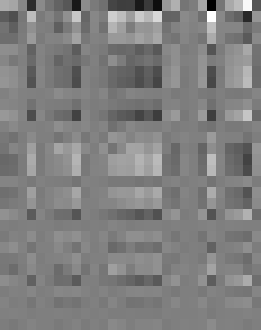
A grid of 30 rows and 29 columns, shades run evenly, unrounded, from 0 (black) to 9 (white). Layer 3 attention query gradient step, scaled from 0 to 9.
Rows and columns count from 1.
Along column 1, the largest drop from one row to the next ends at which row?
2
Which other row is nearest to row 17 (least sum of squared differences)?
10
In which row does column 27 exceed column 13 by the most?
1
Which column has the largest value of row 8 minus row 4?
28
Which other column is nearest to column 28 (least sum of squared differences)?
27
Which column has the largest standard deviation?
24
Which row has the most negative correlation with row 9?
21
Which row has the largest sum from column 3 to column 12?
14
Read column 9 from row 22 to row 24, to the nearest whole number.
5 4 5
